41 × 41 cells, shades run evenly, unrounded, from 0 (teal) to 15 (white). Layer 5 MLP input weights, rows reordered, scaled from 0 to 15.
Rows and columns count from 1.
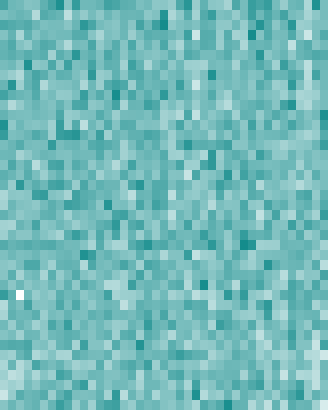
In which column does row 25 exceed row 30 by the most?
29
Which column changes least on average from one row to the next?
13
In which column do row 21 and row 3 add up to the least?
21
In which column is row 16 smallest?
27
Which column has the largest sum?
39
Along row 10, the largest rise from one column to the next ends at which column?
16
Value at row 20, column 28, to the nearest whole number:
4
